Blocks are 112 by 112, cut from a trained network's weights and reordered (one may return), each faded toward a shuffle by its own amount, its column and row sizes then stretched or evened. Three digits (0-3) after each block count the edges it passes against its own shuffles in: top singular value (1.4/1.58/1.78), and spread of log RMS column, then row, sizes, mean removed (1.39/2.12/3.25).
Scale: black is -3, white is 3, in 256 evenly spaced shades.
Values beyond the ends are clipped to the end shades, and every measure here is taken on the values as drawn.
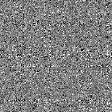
2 2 2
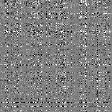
1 3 3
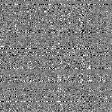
0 2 3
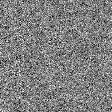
1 1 0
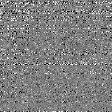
2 2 3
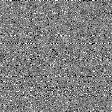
3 0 2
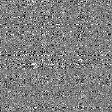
1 2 3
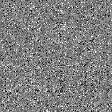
3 1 1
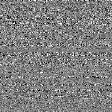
0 0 3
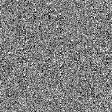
1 2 0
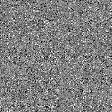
3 1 1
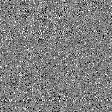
2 1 1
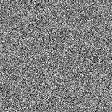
3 0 0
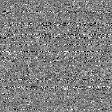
2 1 3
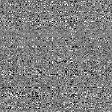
3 2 3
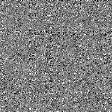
0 2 2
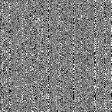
1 3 1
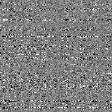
1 2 3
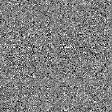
1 2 2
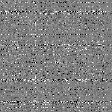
2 2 3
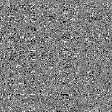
3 2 2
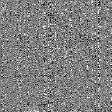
1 3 2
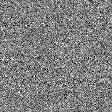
2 0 2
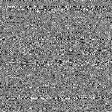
3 0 3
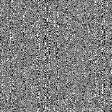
0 3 0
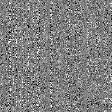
0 3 1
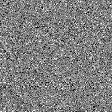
3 0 1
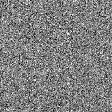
0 1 0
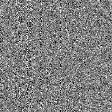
1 2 0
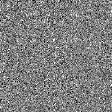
2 2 1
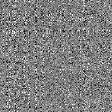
3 3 2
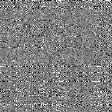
3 2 3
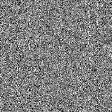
2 2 0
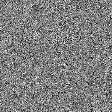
0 1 1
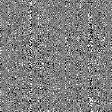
1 3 2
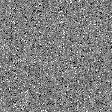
0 1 0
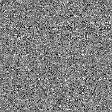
0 1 2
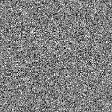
3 1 1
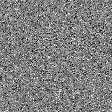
2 0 0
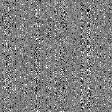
3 3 0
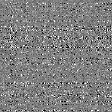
2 2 3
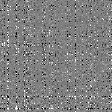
2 3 2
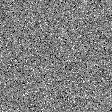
1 0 0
